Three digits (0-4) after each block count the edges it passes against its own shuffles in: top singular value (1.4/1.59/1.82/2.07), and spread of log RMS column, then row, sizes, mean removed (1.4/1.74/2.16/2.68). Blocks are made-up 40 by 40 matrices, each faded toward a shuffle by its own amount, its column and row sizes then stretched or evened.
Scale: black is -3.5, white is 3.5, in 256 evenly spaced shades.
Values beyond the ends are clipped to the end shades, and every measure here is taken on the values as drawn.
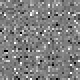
1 2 1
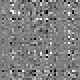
3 4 3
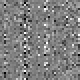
0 4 0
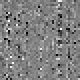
1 3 0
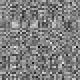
4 1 2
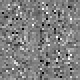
0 2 0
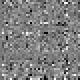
1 3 3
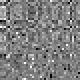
4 0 1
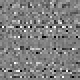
3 0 4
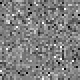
1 0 0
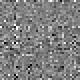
1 2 2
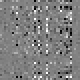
3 4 2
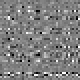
4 1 4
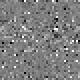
0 1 3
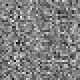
2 0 0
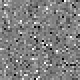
0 1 0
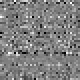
3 0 4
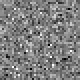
1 0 0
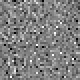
1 0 0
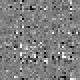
1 3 3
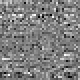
3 0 3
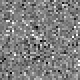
1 0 0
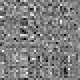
4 2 0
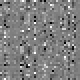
2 4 0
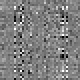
4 4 1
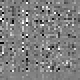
0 4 4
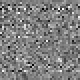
1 0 3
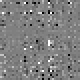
1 3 3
